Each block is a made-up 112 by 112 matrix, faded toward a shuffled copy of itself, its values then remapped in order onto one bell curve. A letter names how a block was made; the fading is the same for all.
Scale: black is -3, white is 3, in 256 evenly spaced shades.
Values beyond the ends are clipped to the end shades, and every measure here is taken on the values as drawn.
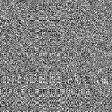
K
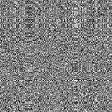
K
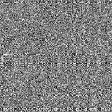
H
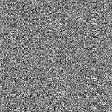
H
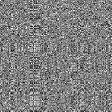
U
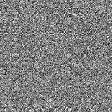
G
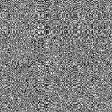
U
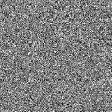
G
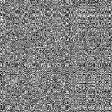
U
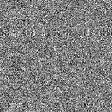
G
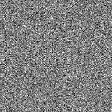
G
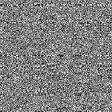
H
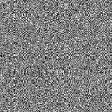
U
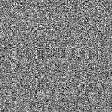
G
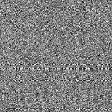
H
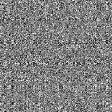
H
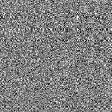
H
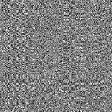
U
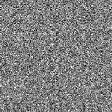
G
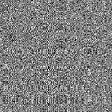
U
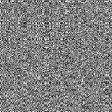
K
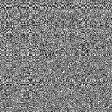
K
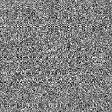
H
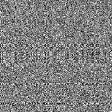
H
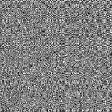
K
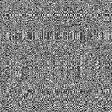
K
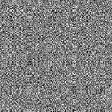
U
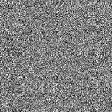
G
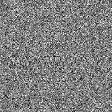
G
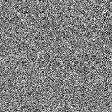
G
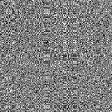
K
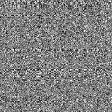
H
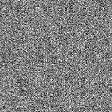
G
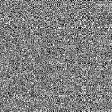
H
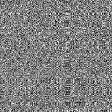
U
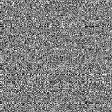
H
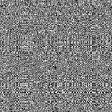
K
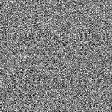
G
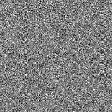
G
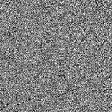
G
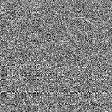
H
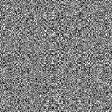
U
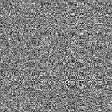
U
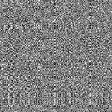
U
